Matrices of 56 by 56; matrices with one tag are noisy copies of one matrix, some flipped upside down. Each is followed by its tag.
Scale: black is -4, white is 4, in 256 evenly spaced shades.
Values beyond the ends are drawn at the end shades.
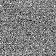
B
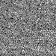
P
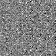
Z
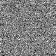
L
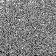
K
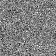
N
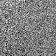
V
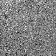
V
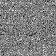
B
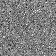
N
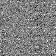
L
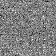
B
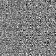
Z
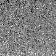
K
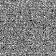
B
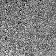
V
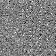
Z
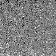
K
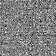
Z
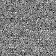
P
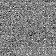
B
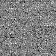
P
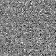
Z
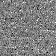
P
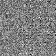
Z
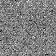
B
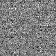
P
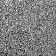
V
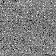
B
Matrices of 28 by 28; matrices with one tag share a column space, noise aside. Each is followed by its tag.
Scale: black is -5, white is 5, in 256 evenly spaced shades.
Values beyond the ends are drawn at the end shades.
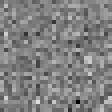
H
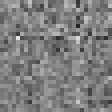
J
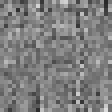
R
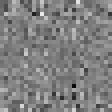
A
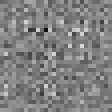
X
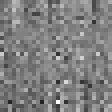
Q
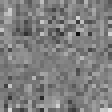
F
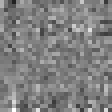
F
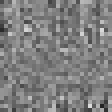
F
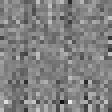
Q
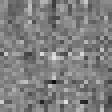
Q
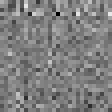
A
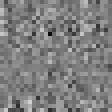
F
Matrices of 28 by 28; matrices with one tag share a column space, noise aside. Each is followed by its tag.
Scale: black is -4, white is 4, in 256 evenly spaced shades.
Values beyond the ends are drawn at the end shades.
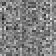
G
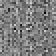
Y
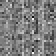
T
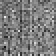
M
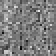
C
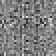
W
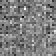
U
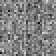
T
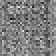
G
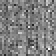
C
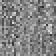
U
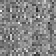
T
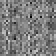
T
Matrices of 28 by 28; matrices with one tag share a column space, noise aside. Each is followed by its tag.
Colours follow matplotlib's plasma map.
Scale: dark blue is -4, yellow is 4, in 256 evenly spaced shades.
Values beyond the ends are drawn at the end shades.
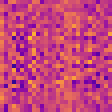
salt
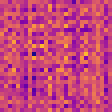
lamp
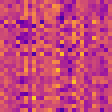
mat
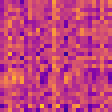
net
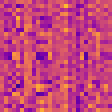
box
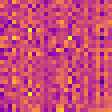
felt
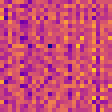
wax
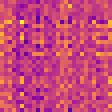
mat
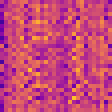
wax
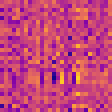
net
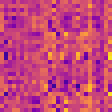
box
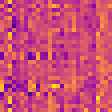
box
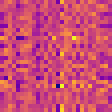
salt
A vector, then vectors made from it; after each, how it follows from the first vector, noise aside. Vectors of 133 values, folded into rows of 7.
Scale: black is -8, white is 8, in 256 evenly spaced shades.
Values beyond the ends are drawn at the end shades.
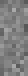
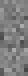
wrapped around.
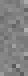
negated, partly zeroed.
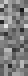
wrapped around, negated, scaled up.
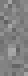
wrapped around, negated, partly zeroed.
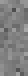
negated, partly zeroed.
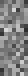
scaled up.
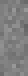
shrunk.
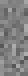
negated.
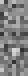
wrapped around, negated, scaled up.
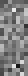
scaled up.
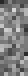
scaled up.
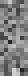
wrapped around, negated, scaled up.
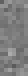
wrapped around, negated, partly zeroed.
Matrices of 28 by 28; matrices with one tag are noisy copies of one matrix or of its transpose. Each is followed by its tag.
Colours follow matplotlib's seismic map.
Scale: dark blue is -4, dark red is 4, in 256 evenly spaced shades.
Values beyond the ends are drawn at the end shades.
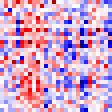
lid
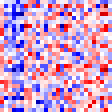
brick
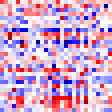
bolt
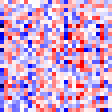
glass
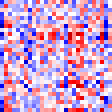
glass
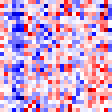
brick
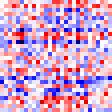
bolt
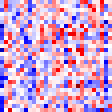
glass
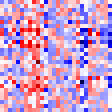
lid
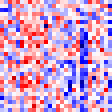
lid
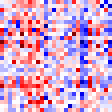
lid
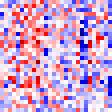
lid
